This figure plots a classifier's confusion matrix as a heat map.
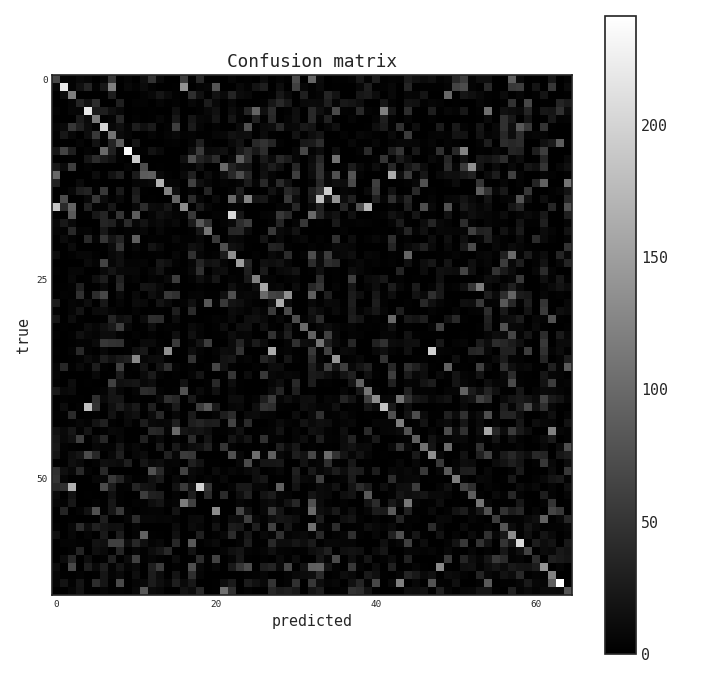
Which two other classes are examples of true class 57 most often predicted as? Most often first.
11, 43
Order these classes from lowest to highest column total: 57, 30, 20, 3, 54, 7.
3, 20, 30, 7, 54, 57
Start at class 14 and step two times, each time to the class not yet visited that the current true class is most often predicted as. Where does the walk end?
47
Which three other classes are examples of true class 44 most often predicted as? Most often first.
54, 62, 15
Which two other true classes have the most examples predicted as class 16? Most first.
1, 53
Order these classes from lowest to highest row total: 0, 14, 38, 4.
38, 0, 14, 4
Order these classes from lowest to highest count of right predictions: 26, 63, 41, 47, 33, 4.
33, 47, 26, 41, 4, 63
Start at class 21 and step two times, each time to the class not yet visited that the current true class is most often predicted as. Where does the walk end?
39
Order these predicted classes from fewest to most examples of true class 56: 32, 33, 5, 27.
33, 5, 27, 32
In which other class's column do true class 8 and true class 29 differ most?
63
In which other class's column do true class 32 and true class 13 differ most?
64
